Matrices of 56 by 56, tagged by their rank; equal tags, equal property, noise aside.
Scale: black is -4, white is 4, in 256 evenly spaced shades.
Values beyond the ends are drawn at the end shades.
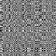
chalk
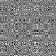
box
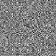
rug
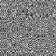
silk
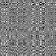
chalk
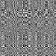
chalk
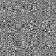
silk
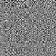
silk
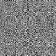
rug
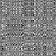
box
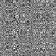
silk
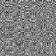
silk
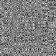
rug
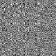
rug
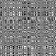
chalk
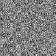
rug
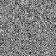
rug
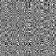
box
